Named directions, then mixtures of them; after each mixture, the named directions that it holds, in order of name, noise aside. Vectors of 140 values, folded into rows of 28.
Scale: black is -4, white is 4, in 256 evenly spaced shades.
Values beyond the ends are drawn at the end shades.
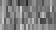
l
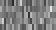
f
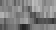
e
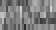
e, l.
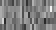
e, f, l.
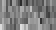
e, f, l.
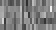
e, f, l.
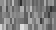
e, f, l.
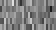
f.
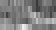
e.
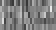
e, f, l.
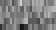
e, f, l.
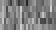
l.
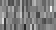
e, f, l.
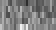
e, l.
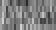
l.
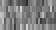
l.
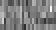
e, f, l.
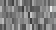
f.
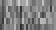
l.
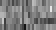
e, f, l.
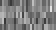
e, f, l.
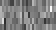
e, f, l.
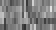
e, f, l.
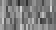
l.
